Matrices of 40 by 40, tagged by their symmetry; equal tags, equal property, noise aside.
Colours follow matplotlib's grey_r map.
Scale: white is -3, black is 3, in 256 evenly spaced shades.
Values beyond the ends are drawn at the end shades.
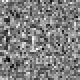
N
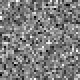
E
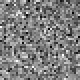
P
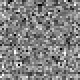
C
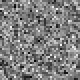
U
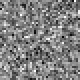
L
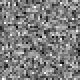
U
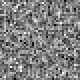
U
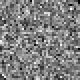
P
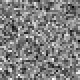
P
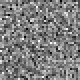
P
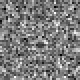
C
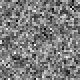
P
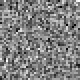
L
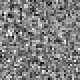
L
